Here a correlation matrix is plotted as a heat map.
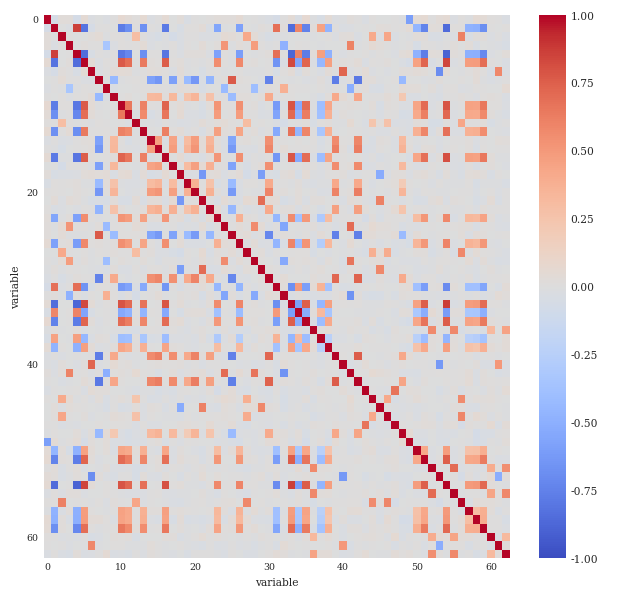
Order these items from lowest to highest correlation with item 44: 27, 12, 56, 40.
40, 12, 27, 56
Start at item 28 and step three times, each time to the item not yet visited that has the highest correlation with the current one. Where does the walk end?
3
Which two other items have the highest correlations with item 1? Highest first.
4, 31
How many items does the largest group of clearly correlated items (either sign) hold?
21
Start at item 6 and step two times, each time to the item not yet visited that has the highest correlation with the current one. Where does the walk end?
61
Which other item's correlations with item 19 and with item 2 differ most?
56
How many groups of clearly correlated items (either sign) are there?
9
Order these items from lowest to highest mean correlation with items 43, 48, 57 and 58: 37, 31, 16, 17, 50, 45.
31, 37, 45, 17, 50, 16
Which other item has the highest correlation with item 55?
52
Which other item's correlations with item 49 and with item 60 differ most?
0
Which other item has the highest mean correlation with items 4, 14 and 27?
1
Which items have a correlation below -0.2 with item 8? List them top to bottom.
3, 24, 28, 41
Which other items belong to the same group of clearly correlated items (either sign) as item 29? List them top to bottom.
18, 21, 45
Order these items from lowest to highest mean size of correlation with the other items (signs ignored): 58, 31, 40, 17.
40, 17, 58, 31
